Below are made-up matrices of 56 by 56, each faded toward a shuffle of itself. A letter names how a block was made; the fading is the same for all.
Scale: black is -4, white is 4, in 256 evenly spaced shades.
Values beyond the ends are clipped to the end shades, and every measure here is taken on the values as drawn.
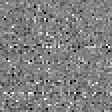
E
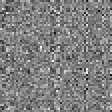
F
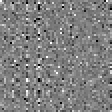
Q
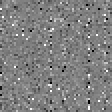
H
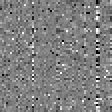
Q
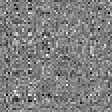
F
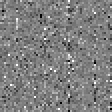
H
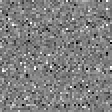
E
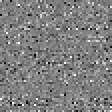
E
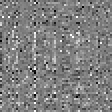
Q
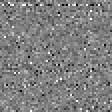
E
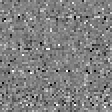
E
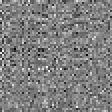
F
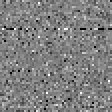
E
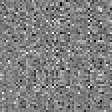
F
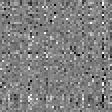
Q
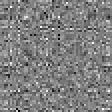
F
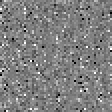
H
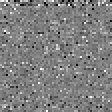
E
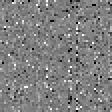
H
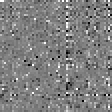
Q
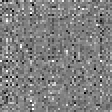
Q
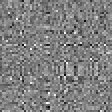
F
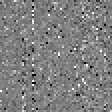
H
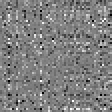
Q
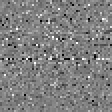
E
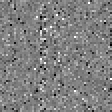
H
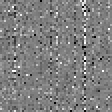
Q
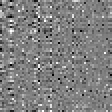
Q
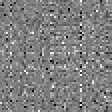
Q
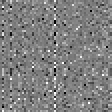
Q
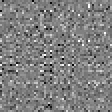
F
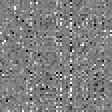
Q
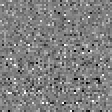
E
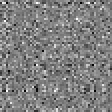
F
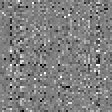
Q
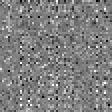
Q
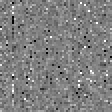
H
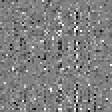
Q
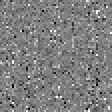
H
